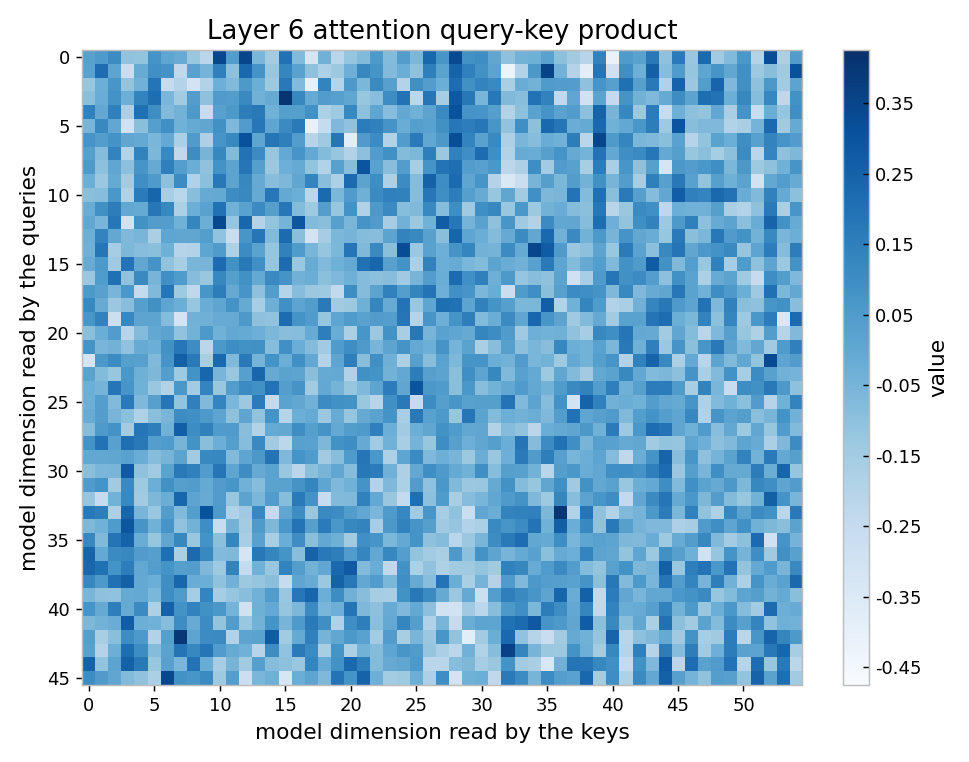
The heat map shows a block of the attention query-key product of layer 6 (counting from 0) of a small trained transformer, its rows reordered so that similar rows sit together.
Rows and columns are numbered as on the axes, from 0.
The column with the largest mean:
52
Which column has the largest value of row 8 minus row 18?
21
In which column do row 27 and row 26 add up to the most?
7
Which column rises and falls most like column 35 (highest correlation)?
1
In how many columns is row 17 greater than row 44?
30
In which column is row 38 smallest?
15
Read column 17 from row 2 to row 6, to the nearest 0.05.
-0.4 0 0.1 -0.4 -0.2
